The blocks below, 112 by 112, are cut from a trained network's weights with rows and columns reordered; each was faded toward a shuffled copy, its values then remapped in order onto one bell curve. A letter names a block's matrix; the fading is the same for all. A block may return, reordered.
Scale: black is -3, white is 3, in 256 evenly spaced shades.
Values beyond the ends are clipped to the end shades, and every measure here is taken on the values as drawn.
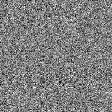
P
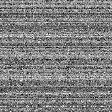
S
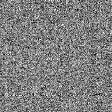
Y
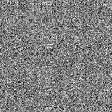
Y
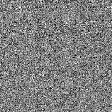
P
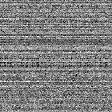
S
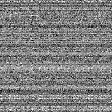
S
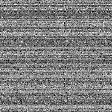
S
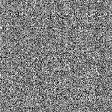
Y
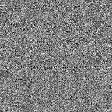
Y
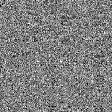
Y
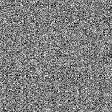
Y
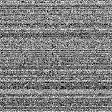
S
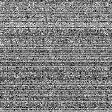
S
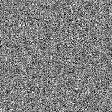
Y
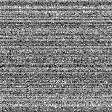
S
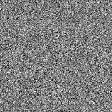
P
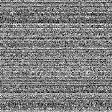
S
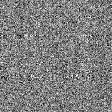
Y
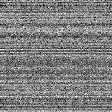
S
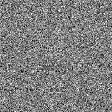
P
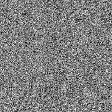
P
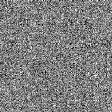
P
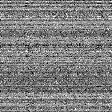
S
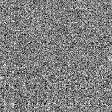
Y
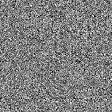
Y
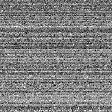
S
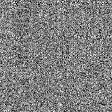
Y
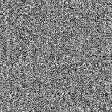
Y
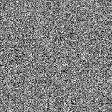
Y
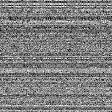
S
